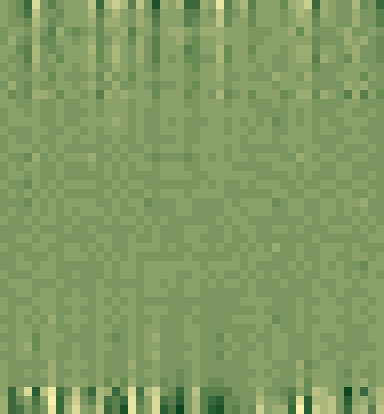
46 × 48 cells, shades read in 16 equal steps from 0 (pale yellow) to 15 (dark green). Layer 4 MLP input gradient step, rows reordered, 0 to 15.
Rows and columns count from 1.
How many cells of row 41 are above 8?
1
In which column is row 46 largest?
23
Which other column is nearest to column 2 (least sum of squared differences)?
8
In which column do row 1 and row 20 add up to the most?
20
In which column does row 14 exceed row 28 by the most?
35
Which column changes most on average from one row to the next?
46
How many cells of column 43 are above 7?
29
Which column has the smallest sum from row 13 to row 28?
5
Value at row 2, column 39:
6
